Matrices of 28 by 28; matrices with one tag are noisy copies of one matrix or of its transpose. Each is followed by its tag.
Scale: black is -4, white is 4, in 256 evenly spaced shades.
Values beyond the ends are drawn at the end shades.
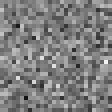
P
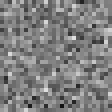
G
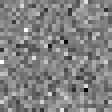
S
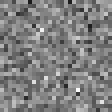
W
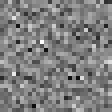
S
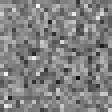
S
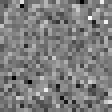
G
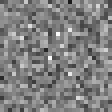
S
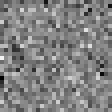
G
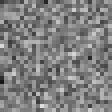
G
